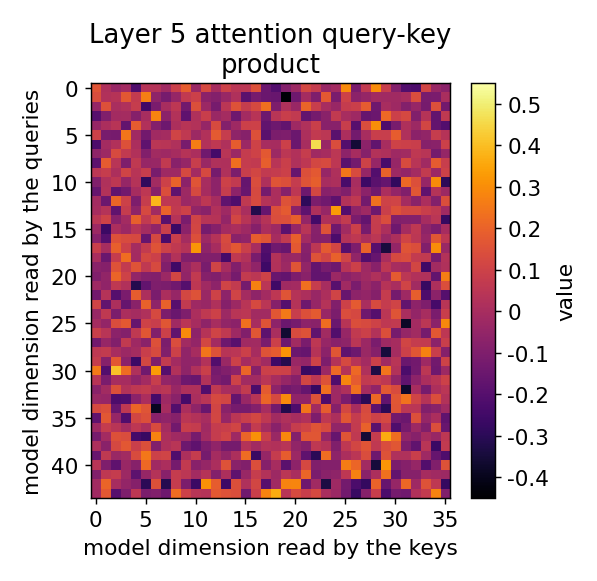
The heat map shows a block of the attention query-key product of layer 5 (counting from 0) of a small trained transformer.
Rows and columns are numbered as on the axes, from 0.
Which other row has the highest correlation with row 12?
3
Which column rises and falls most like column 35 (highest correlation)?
30
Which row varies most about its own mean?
42
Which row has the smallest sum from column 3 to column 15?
21
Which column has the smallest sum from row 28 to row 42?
31
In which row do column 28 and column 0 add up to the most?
0
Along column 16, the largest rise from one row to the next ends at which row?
40
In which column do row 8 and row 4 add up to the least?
29
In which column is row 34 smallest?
6
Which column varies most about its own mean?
19
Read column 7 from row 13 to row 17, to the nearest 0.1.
0.2 -0.2 0.1 -0.2 0.1
